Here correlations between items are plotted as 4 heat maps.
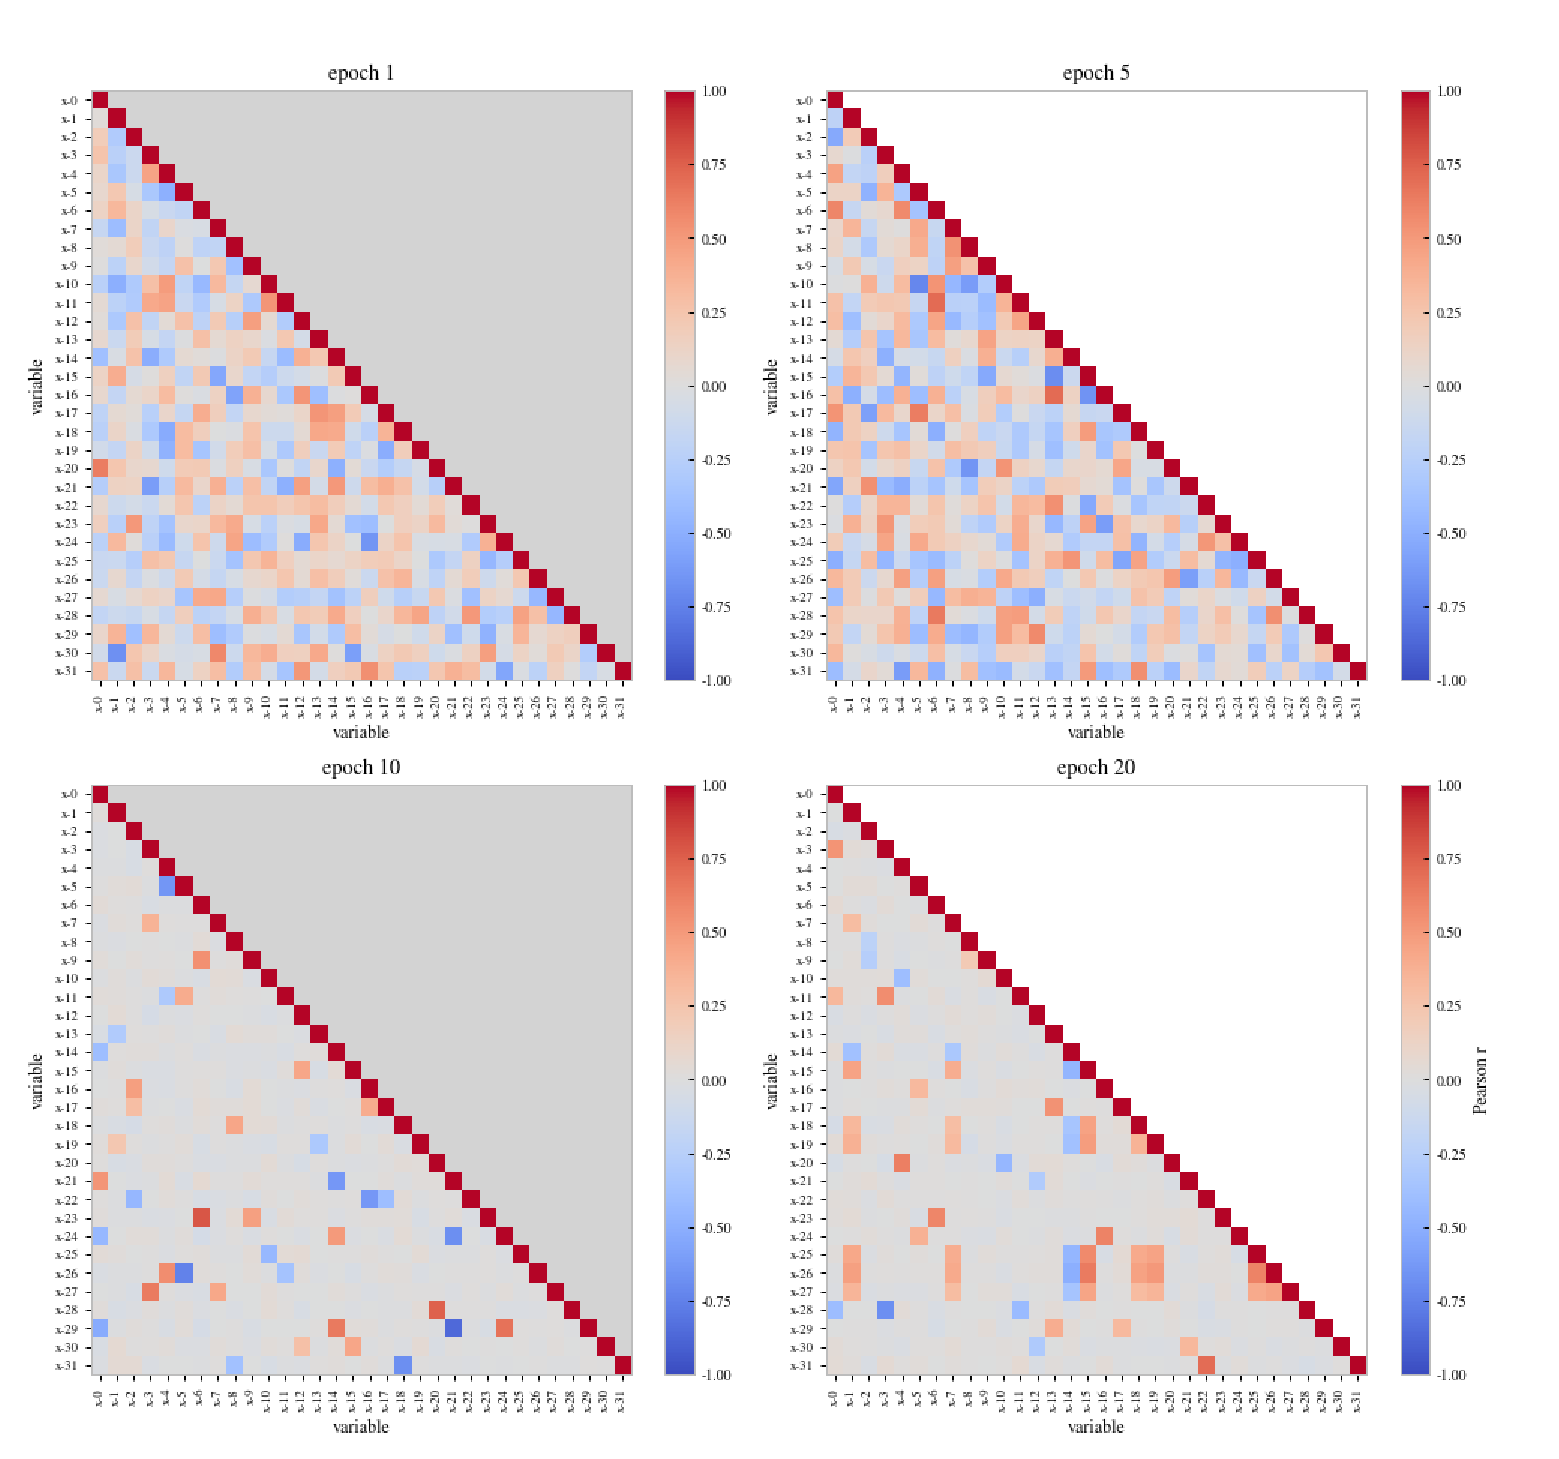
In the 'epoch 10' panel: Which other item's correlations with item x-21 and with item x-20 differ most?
x-29
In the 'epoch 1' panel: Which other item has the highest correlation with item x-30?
x-7
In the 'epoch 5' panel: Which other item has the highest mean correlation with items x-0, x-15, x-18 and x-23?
x-26
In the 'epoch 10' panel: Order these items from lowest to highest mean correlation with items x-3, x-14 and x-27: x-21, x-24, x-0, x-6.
x-21, x-0, x-6, x-24
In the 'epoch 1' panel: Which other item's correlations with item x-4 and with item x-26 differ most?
x-18
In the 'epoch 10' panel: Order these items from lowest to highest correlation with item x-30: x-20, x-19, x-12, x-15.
x-20, x-19, x-12, x-15
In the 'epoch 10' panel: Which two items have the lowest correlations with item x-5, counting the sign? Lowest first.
x-26, x-4
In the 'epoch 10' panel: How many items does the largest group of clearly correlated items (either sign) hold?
5
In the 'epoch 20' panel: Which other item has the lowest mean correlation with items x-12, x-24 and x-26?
x-14
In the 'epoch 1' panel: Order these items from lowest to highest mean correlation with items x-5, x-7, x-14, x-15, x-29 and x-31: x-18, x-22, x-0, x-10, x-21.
x-10, x-0, x-18, x-22, x-21
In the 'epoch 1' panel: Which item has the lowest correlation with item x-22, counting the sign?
x-27
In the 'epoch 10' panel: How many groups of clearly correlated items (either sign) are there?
10
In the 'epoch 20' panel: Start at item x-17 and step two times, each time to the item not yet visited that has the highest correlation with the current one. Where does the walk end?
x-29
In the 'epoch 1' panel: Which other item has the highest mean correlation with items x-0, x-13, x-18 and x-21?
x-17
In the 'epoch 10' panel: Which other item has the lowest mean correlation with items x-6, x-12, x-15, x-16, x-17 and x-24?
x-22
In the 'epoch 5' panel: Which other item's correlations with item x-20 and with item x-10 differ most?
x-17
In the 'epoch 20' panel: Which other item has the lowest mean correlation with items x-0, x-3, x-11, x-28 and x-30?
x-12
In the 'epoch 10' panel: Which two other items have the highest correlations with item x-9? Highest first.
x-6, x-23
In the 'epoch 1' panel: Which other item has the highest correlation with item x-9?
x-12
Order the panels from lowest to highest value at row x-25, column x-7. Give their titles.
epoch 5, epoch 1, epoch 10, epoch 20
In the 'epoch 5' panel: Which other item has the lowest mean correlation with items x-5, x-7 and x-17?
x-10
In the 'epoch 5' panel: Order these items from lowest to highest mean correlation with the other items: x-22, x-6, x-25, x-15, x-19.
x-25, x-15, x-19, x-22, x-6
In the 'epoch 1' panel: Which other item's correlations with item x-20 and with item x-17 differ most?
x-14
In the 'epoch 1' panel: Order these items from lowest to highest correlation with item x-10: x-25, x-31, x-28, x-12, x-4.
x-31, x-12, x-28, x-25, x-4
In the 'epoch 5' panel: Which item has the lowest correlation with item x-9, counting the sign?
x-15
